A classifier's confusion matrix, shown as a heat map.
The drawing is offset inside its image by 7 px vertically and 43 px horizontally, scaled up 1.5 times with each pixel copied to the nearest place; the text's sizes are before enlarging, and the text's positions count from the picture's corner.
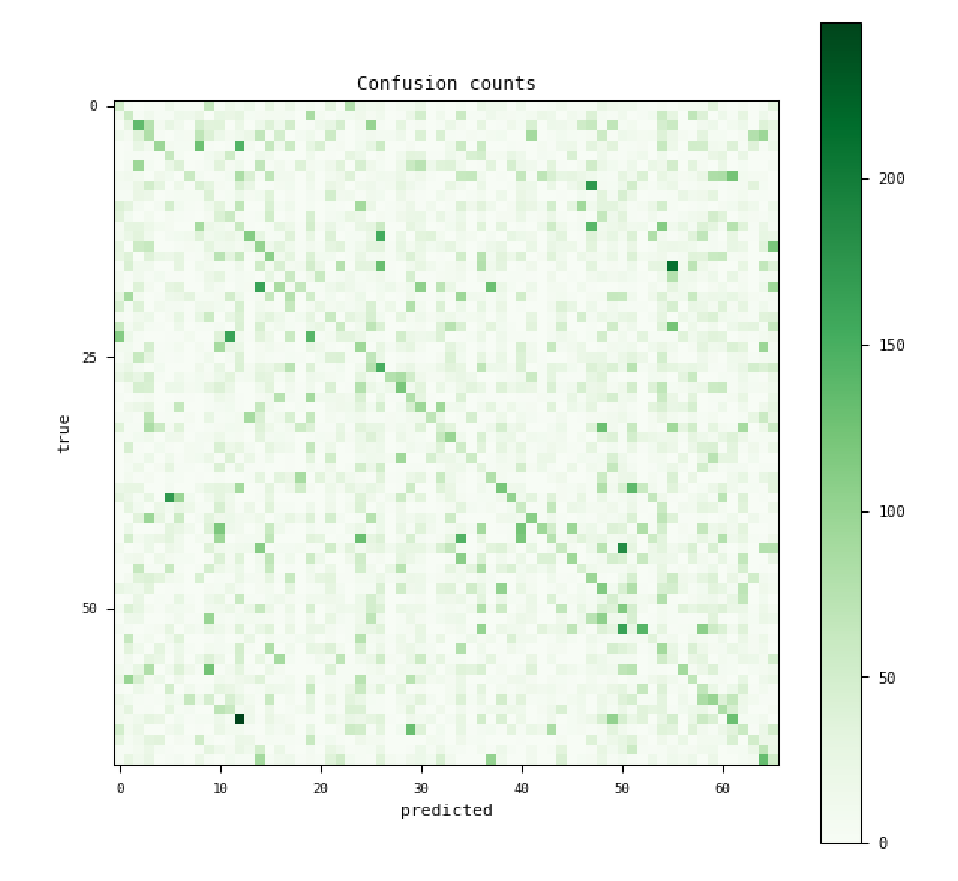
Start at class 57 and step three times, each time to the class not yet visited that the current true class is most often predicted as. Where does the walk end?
34
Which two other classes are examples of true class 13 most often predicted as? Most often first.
26, 53
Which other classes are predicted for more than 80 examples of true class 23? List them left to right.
0, 11, 19
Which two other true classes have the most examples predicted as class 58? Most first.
52, 59
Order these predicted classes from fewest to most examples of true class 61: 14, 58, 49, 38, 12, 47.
14, 47, 38, 58, 49, 12
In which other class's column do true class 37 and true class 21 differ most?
18
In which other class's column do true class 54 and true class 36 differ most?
15
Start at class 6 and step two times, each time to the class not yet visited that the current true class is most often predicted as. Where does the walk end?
25
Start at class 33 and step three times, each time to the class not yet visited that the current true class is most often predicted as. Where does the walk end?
38
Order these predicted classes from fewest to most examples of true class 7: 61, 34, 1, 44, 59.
1, 44, 34, 59, 61
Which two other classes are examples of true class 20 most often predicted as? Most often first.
29, 17
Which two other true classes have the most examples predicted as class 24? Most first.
43, 10
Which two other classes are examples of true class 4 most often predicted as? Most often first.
12, 8
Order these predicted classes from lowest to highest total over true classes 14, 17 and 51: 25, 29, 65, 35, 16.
35, 16, 29, 25, 65
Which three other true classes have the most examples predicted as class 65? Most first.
14, 18, 44
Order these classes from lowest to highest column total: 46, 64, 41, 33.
46, 41, 33, 64
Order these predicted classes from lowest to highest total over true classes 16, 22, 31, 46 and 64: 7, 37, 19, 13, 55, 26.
7, 37, 13, 19, 26, 55
